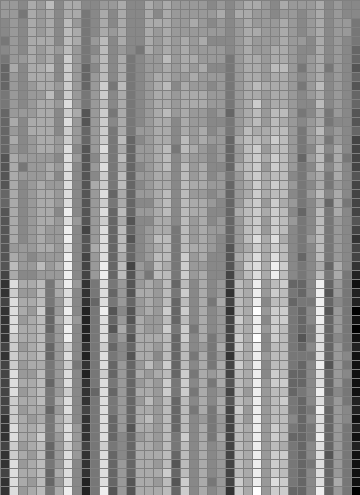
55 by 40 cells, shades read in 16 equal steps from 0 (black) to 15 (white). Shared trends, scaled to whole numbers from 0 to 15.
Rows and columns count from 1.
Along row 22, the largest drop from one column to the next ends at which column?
13
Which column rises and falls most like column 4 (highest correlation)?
17
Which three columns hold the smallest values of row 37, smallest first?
40, 10, 1
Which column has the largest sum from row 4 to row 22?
8
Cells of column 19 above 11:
6
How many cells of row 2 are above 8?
26
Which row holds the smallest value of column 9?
41
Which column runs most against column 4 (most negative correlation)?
18
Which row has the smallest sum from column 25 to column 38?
5
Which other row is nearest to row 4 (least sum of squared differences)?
3
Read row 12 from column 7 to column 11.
9 13 9 7 9
